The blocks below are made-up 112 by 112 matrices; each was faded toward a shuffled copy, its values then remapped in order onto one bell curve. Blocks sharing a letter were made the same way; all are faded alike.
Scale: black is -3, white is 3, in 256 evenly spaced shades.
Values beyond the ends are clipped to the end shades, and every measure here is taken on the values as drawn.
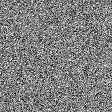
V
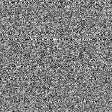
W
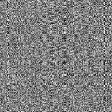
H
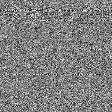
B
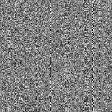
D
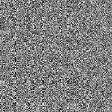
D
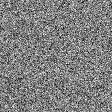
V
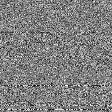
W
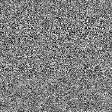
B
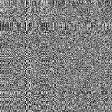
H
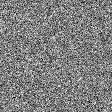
V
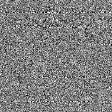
B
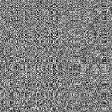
H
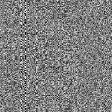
D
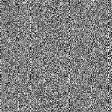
D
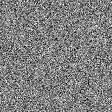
V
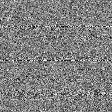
W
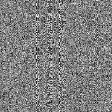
D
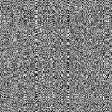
H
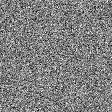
V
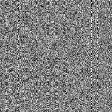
D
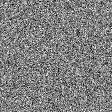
V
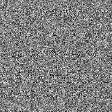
B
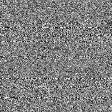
W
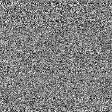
B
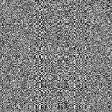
H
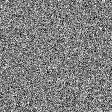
V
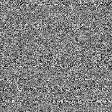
B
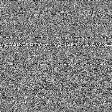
W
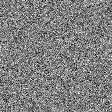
V
